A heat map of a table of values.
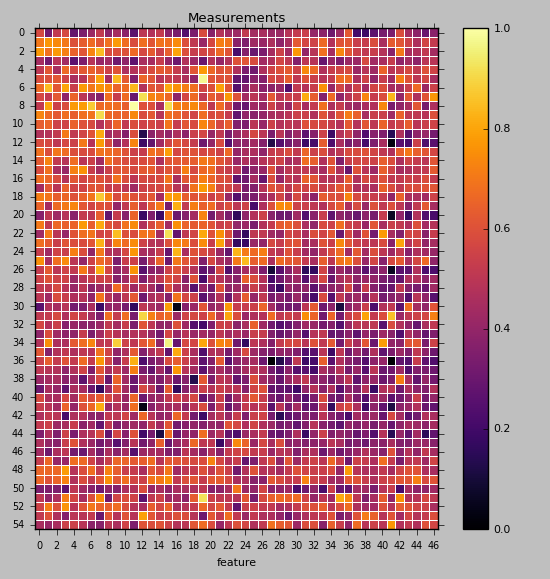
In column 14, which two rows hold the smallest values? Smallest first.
44, 20
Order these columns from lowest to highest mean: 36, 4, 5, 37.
37, 36, 4, 5
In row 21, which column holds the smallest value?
25
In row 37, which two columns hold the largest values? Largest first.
16, 11
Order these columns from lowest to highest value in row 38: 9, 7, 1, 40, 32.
40, 32, 1, 7, 9
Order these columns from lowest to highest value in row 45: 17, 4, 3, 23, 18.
17, 3, 4, 18, 23
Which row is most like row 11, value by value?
41
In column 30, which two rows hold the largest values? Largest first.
2, 51
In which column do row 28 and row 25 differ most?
28
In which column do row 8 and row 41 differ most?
12
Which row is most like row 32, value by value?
42
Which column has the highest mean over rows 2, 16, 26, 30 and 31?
15
